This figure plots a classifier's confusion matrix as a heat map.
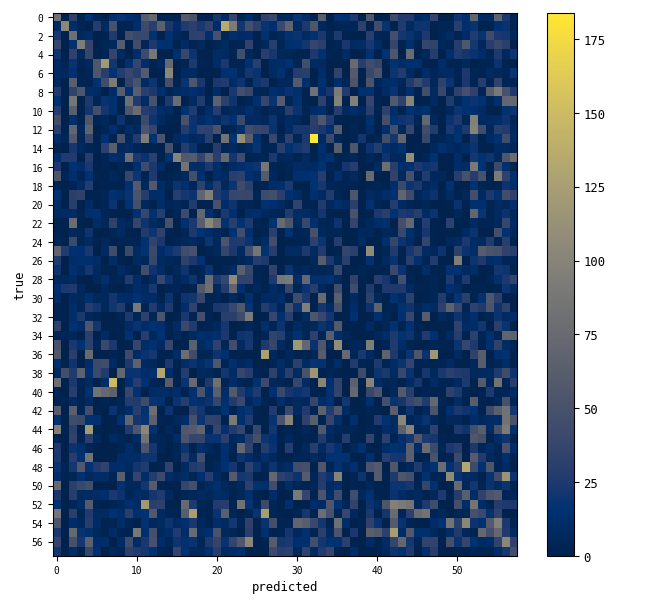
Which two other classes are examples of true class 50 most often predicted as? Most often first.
0, 12
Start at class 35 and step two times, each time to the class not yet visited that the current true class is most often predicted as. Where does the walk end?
33
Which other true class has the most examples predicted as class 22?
28
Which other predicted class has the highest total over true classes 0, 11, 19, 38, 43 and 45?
52
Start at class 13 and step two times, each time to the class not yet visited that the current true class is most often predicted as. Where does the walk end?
24
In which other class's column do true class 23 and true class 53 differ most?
26
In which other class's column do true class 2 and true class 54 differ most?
51
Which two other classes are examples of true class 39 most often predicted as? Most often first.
7, 33
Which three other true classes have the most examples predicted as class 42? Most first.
55, 52, 53
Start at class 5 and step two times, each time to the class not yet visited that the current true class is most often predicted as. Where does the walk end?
14
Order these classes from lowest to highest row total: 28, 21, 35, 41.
21, 41, 28, 35
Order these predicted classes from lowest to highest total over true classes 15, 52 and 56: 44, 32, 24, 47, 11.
32, 47, 24, 11, 44
